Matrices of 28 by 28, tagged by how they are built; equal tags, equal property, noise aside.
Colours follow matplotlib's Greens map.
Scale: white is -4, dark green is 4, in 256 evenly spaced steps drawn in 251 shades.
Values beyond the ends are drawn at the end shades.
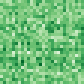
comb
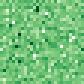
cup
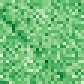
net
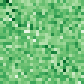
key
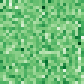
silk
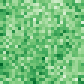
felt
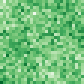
felt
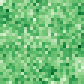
felt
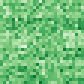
comb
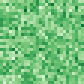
comb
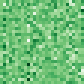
silk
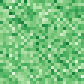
net
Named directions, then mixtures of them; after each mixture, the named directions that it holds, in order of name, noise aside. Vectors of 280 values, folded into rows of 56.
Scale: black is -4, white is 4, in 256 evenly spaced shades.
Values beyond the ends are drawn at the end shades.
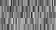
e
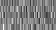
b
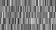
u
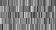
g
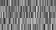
b, e, u.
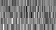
b, e.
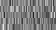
b, e, u.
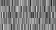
b, g, u.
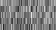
b, e, g.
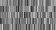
g.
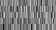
b.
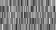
g, u.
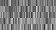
b, e, u.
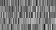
b, e, u.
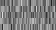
b, g, u.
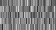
g.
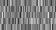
u.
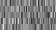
b, u.
